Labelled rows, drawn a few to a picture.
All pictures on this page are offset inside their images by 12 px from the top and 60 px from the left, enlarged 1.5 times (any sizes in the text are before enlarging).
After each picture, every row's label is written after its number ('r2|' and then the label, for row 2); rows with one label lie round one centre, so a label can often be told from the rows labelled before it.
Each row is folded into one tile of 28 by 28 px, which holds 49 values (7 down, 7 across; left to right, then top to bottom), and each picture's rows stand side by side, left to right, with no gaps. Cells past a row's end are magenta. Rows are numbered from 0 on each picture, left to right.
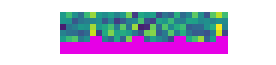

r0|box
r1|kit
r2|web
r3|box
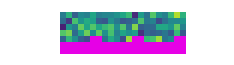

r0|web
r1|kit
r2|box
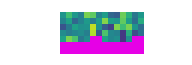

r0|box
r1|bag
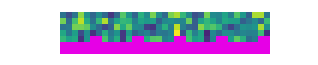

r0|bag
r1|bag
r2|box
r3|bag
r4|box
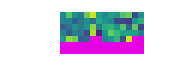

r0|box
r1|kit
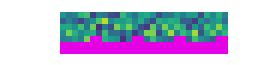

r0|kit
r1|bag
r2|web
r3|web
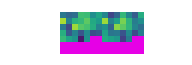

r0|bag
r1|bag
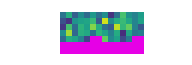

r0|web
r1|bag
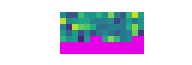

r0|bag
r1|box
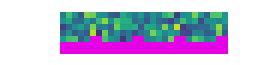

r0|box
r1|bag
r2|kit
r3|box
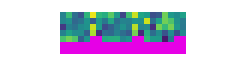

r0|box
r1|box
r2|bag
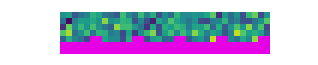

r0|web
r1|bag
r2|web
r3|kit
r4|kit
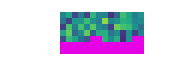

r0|web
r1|bag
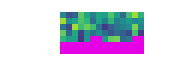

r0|bag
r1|box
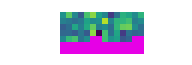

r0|box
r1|bag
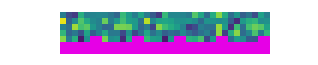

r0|bag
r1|bag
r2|bag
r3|box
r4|web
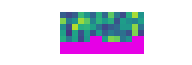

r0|bag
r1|box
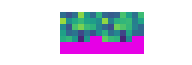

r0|bag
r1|bag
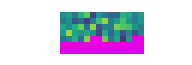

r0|kit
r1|bag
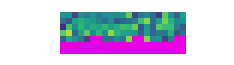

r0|web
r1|kit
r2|bag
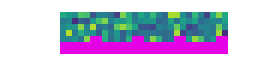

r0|kit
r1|bag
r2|box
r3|box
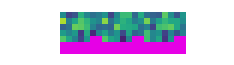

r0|bag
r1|bag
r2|bag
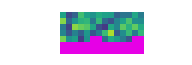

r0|bag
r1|web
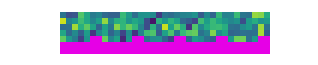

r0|bag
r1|bag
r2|web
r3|web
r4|box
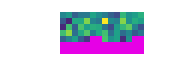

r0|web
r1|bag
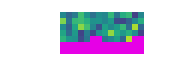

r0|bag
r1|kit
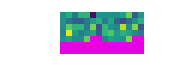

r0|kit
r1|kit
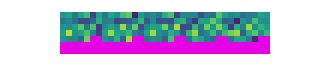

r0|kit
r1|kit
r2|kit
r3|web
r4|web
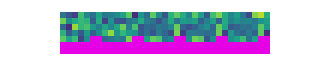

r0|bag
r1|kit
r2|box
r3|box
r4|box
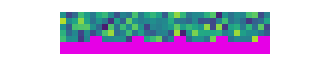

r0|bag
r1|web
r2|box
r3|kit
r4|kit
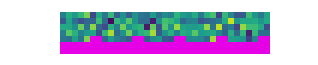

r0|kit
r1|web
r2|web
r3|kit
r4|bag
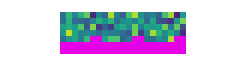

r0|kit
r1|box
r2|kit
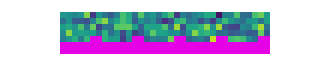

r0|kit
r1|bag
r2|kit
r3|kit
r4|box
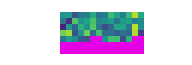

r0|web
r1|box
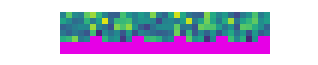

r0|box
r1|bag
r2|box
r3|bag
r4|bag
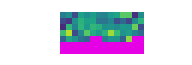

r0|web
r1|kit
